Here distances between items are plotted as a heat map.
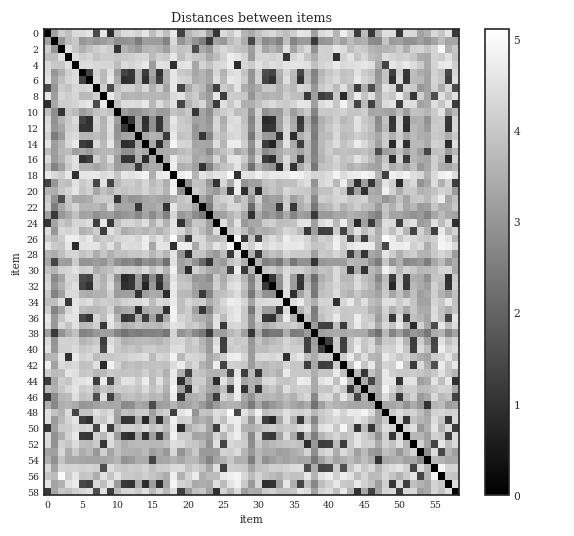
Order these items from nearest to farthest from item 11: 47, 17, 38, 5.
5, 38, 47, 17
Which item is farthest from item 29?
18
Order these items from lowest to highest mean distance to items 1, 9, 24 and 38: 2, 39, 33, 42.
33, 2, 39, 42
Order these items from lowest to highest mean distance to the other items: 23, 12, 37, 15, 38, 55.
38, 23, 12, 15, 37, 55
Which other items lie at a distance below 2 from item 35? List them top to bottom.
13, 17, 22, 33
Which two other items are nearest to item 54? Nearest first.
47, 15
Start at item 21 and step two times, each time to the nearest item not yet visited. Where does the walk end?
2
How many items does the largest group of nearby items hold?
12
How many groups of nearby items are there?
11
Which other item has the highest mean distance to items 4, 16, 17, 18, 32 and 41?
26
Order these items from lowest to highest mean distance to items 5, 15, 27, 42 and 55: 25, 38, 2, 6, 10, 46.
25, 38, 6, 10, 2, 46
